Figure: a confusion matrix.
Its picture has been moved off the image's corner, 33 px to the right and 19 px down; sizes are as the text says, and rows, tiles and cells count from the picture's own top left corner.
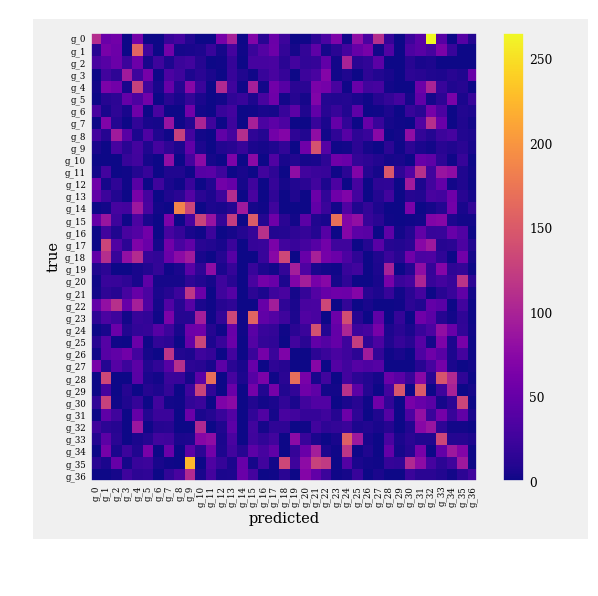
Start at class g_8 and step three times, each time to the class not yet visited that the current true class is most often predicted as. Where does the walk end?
g_21
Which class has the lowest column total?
g_36
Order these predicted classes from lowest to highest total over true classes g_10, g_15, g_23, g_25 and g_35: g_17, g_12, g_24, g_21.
g_12, g_17, g_21, g_24
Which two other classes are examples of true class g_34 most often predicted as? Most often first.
g_24, g_21
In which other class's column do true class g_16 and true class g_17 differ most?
g_1
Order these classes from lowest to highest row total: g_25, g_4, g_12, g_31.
g_12, g_31, g_25, g_4
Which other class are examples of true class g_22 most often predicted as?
g_2
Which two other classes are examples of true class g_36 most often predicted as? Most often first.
g_9, g_20
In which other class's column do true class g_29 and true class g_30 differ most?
g_35
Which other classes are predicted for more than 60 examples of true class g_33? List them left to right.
g_10, g_11, g_19, g_24, g_25
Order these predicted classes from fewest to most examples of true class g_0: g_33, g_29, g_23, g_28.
g_29, g_28, g_33, g_23
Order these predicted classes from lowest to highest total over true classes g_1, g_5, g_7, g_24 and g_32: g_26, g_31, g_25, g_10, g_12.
g_12, g_25, g_26, g_31, g_10
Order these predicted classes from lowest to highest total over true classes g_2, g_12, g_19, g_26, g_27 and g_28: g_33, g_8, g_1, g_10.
g_10, g_8, g_1, g_33
